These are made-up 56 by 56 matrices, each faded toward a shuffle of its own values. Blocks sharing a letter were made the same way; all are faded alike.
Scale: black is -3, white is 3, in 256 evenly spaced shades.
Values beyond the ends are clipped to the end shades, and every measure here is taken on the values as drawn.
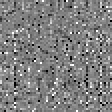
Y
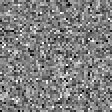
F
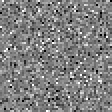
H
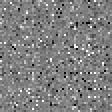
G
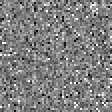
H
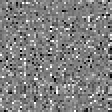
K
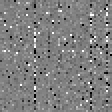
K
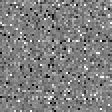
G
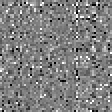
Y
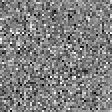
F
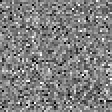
F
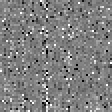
K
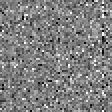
H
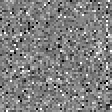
H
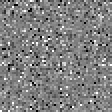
G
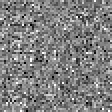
F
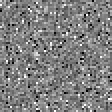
H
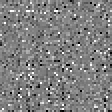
G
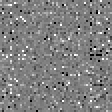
G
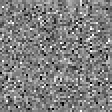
F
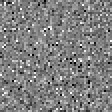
H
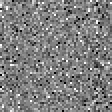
H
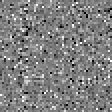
K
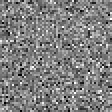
F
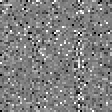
K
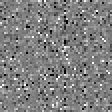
K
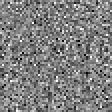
F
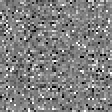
Y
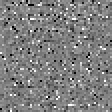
G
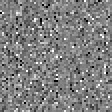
H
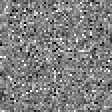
H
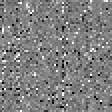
K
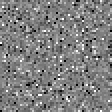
K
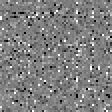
G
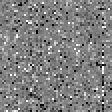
K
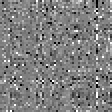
Y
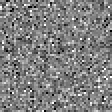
H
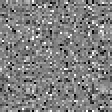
Y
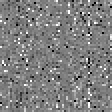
K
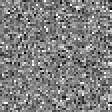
F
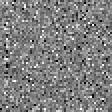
H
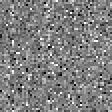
H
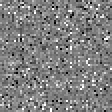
G
